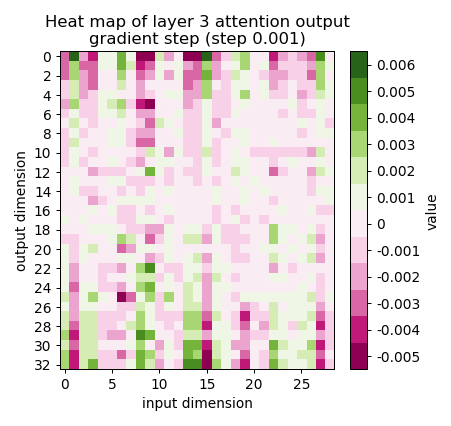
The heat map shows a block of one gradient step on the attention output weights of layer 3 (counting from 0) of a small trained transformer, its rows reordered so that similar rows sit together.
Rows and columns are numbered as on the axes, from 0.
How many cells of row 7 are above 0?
7
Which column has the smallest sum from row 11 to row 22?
15
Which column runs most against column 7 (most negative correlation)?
24
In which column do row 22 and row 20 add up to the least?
6
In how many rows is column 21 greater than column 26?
10
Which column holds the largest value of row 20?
3
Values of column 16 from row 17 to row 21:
-0.001 0.001 0.001 0 0.001
